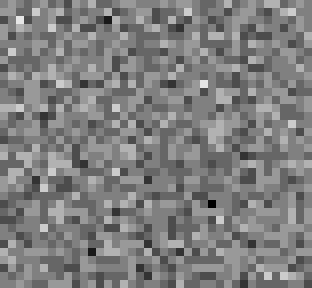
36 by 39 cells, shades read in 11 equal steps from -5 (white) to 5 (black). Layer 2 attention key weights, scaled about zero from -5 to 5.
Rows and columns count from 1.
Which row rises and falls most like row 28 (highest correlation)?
26
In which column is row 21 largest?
11
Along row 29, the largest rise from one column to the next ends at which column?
7
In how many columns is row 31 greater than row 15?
16
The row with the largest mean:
25
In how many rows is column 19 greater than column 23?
14
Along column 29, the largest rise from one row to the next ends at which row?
2
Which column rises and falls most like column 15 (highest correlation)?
3
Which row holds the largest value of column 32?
31
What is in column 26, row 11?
-4
